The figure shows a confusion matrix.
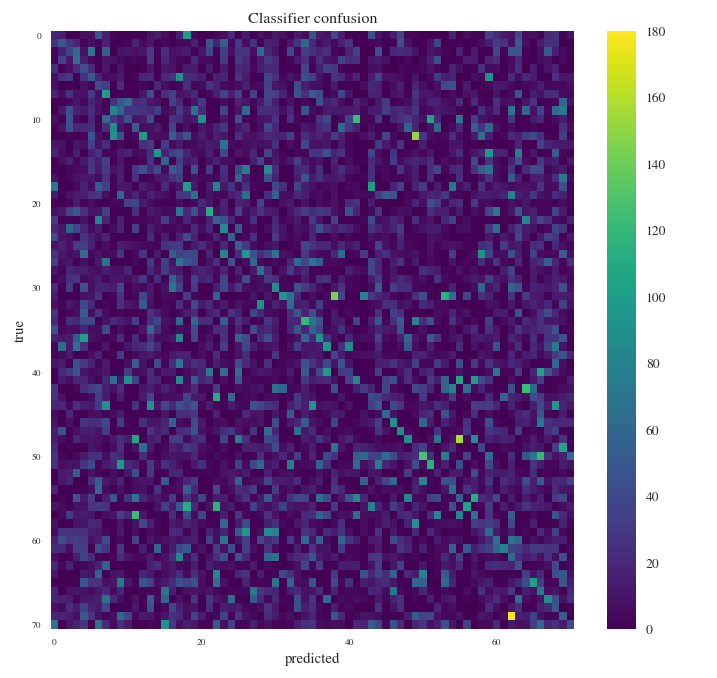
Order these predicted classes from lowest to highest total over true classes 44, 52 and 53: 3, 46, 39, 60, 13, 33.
39, 60, 33, 3, 46, 13
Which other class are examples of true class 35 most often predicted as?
13
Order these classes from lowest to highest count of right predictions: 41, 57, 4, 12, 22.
4, 22, 57, 41, 12
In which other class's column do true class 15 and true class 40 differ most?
37
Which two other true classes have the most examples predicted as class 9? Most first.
51, 65
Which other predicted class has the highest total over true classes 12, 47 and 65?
49
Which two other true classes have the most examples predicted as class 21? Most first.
40, 1
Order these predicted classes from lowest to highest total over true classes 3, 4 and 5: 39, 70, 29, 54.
70, 54, 39, 29
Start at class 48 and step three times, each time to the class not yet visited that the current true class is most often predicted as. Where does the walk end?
11
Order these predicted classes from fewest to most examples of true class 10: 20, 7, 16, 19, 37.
19, 16, 37, 7, 20
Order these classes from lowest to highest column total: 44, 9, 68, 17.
9, 44, 68, 17
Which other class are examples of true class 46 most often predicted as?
66
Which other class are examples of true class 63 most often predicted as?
7
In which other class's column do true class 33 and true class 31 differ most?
38
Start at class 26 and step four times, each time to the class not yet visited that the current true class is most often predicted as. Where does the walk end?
62
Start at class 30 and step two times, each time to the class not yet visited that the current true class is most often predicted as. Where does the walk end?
29
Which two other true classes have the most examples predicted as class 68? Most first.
44, 37
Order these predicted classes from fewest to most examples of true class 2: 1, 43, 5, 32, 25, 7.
43, 1, 25, 32, 7, 5
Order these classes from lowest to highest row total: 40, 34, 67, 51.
67, 40, 51, 34
